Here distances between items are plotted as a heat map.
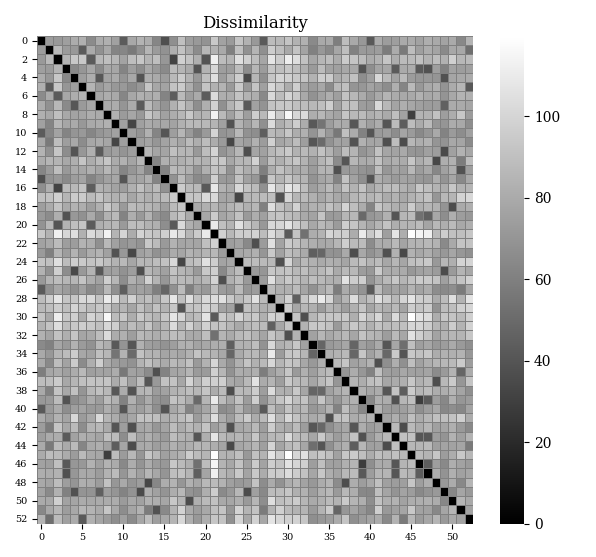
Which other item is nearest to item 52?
5
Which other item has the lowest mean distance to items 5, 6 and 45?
8
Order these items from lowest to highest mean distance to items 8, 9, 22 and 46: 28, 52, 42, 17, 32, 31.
42, 52, 17, 32, 31, 28
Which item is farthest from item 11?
28
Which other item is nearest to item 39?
46
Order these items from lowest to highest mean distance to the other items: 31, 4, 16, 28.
4, 16, 31, 28
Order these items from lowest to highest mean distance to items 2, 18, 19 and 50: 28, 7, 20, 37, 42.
20, 7, 42, 37, 28
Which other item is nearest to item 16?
2
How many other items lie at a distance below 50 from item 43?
5
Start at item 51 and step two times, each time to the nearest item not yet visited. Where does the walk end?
36
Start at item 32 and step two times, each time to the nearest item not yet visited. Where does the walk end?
21
